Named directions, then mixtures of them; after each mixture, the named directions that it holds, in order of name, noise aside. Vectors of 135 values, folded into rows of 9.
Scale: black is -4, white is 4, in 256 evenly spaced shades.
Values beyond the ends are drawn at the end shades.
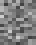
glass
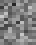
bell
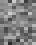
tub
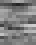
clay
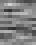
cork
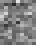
bell, clay, glass.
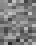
tub.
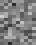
bell, tub.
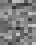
clay, tub.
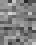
cork, tub.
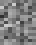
bell.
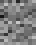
bell, clay, glass.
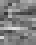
bell, clay, cork.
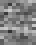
bell, cork.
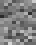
bell, glass, tub.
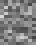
bell, cork, glass.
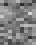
clay, glass, tub.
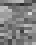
clay, glass, tub.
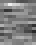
clay, cork.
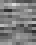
clay, cork.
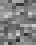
clay, tub.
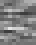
clay, cork.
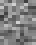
bell, clay, tub.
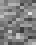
cork, glass, tub.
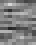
cork.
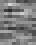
cork.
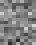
clay, tub.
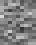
cork, glass.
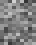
tub.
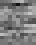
clay.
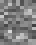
bell, cork, glass.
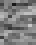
bell, clay, cork.
